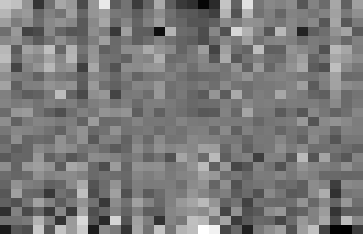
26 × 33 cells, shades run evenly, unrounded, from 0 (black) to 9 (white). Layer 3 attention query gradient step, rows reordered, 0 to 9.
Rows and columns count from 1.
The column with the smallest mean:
12
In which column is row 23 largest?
19
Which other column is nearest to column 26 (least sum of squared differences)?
22
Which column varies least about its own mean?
25
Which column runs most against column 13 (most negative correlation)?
23
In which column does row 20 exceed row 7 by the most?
20
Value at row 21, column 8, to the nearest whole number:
6
